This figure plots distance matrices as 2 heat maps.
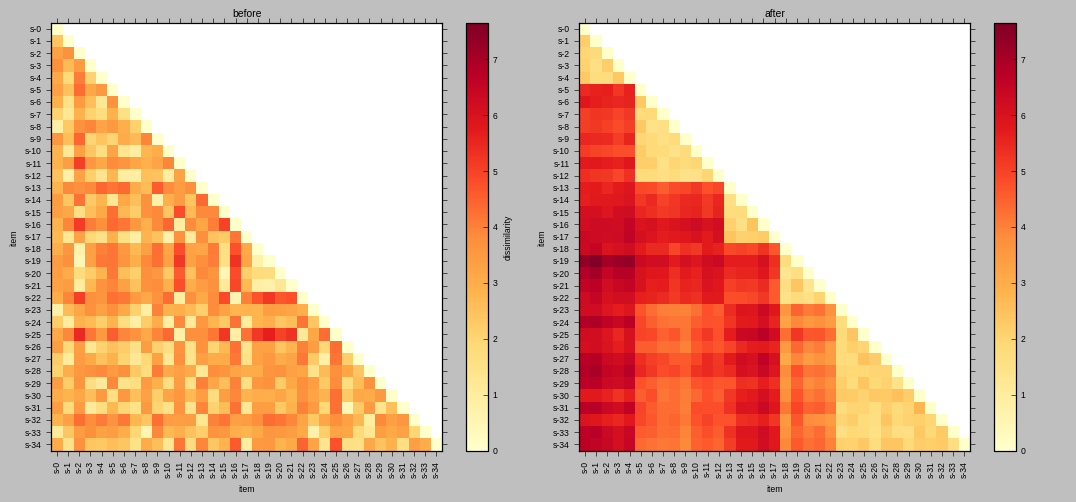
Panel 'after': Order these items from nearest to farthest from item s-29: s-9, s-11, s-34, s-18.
s-34, s-18, s-9, s-11
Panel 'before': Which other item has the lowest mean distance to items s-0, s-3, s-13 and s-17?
s-7
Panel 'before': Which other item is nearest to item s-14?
s-9
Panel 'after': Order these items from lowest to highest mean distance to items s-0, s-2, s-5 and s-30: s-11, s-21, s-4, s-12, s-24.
s-4, s-12, s-11, s-24, s-21
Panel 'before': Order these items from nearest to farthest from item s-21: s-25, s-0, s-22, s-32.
s-0, s-32, s-22, s-25
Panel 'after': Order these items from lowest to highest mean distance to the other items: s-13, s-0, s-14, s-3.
s-13, s-14, s-3, s-0
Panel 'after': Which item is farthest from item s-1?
s-19
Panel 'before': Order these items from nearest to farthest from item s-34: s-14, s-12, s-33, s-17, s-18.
s-17, s-12, s-14, s-33, s-18
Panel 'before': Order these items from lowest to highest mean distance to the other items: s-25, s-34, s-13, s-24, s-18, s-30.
s-24, s-34, s-30, s-18, s-13, s-25
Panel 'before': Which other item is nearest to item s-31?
s-26
